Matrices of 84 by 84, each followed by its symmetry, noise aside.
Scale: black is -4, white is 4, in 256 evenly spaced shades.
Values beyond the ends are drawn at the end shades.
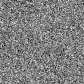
no symmetry.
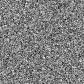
symmetric.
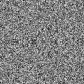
mirrored top to bottom.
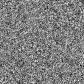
symmetric across the other diagonal.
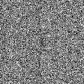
mirrored top to bottom.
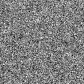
antisymmetric.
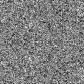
mirrored top to bottom.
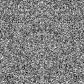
mirrored left to right.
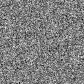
same after a half turn.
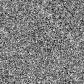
symmetric across the other diagonal.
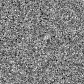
symmetric across the other diagonal.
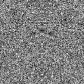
mirrored left to right.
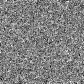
same after a half turn.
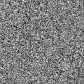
symmetric.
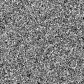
symmetric.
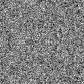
mirrored top to bottom.
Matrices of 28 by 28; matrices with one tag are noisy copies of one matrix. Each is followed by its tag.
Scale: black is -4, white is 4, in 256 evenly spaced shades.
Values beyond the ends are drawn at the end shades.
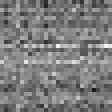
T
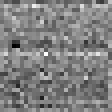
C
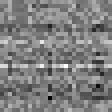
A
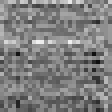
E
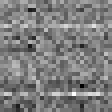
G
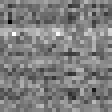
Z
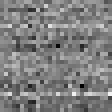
G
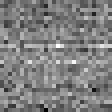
T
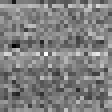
C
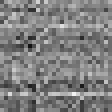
G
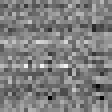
A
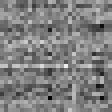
A
